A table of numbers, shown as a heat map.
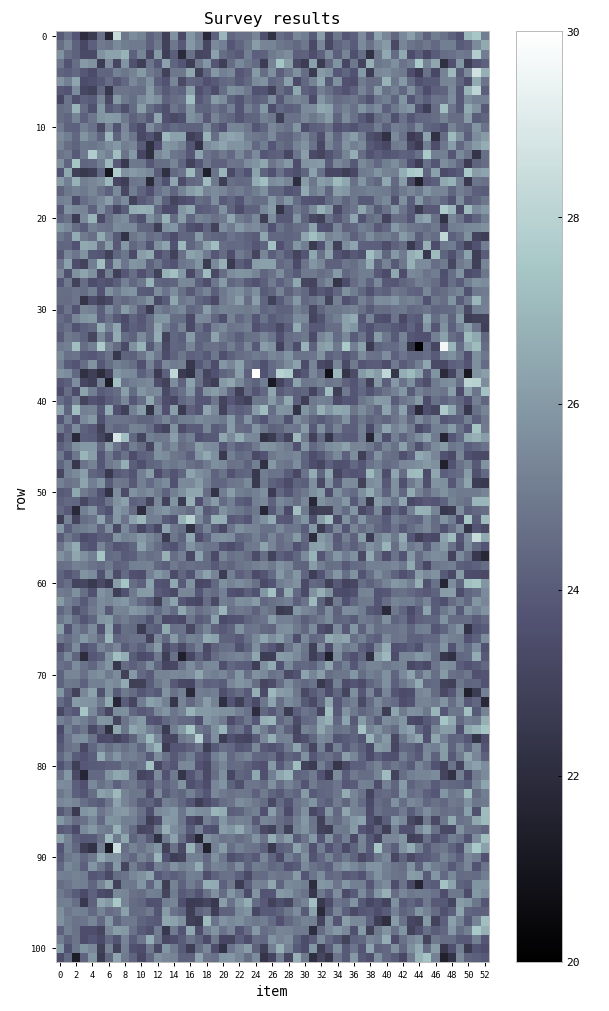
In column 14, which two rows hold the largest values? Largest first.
37, 26
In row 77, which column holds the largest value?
17
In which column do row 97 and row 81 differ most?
40
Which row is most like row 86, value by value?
12
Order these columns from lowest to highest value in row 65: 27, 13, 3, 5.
5, 3, 27, 13
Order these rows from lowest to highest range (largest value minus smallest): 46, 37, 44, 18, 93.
18, 46, 93, 44, 37
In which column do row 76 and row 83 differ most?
6
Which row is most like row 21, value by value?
62
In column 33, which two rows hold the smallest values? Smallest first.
37, 68
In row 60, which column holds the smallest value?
47
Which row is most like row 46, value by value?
59
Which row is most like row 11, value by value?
97
